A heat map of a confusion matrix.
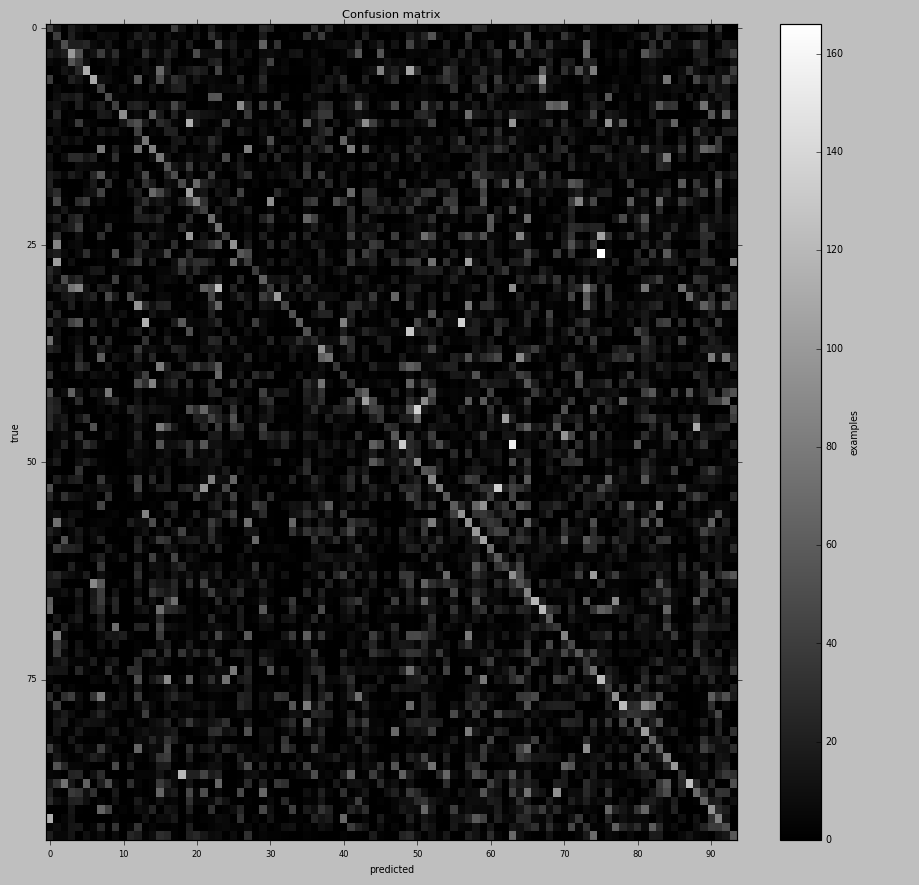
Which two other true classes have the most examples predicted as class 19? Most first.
11, 24
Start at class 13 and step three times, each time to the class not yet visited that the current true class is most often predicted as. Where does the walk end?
60
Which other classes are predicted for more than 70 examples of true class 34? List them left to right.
13, 40, 56
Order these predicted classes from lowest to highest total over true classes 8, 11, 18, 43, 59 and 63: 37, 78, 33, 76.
33, 37, 78, 76
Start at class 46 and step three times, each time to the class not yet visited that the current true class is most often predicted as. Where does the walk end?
9
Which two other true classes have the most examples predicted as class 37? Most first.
41, 38
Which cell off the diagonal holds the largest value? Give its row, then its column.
26, 75
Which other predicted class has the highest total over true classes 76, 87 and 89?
23
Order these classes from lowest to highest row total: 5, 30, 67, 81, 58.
81, 58, 5, 67, 30
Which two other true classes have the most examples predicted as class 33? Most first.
57, 78
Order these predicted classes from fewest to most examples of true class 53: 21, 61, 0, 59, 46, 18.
46, 18, 59, 0, 21, 61
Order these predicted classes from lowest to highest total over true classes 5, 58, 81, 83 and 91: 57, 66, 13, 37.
66, 13, 37, 57
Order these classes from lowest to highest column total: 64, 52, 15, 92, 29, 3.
3, 29, 92, 15, 64, 52
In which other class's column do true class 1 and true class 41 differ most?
14
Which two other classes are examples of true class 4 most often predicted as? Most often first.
3, 30
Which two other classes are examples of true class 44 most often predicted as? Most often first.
50, 21
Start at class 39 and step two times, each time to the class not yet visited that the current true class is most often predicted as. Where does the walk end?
84
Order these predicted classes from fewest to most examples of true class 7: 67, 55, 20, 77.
20, 77, 55, 67
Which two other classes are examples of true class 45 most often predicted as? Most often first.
62, 50
